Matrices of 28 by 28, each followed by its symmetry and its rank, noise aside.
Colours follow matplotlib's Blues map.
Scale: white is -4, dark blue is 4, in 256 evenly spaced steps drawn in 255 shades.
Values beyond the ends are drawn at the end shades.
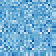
antisymmetric, rank four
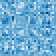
antisymmetric, rank four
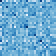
symmetric, rank four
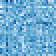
antisymmetric, rank six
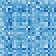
symmetric, rank three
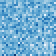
no symmetry, rank six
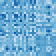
symmetric, rank three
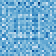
antisymmetric, rank four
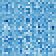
no symmetry, rank six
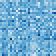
no symmetry, rank six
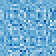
antisymmetric, rank four
